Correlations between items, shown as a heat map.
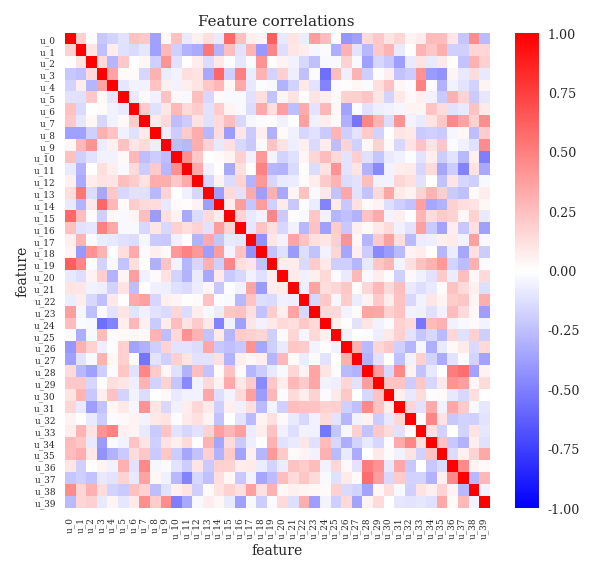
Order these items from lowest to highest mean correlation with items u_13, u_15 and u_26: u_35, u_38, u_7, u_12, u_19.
u_12, u_7, u_38, u_35, u_19
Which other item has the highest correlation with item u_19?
u_0
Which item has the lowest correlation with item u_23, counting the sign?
u_39
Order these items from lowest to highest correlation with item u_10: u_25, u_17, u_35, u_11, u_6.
u_35, u_17, u_25, u_6, u_11
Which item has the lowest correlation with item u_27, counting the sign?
u_7
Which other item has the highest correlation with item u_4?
u_33
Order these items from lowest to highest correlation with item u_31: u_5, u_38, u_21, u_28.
u_38, u_5, u_21, u_28
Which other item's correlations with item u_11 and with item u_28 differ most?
u_37
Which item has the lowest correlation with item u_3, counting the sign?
u_24
